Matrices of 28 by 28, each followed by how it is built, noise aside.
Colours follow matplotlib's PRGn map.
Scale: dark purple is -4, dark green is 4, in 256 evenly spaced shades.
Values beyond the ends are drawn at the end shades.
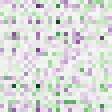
low rank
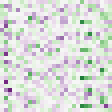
repeating rows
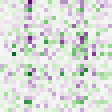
low rank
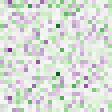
repeating rows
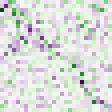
banded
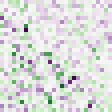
lower triangular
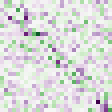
banded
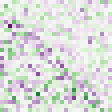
lower triangular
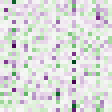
uneven columns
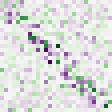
banded
